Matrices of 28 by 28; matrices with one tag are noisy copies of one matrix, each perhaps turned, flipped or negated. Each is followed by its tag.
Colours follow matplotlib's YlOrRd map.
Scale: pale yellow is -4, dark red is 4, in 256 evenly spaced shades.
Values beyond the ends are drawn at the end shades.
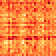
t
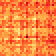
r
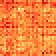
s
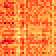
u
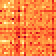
u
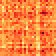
t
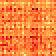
s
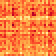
t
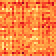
s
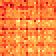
r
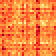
t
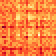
r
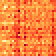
u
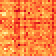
u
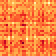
t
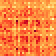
r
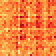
r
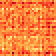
s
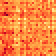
u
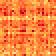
t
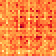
r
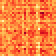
t
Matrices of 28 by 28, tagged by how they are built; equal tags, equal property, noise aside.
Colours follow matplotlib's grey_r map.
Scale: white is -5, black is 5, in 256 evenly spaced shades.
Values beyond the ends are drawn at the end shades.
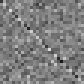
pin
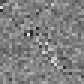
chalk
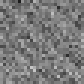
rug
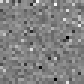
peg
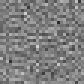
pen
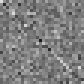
pin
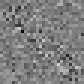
chalk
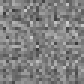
pen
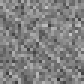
rug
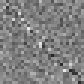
chalk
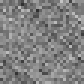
rug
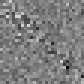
chalk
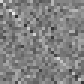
pin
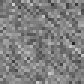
rug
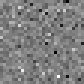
peg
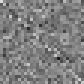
pin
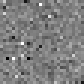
peg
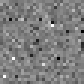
peg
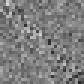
chalk
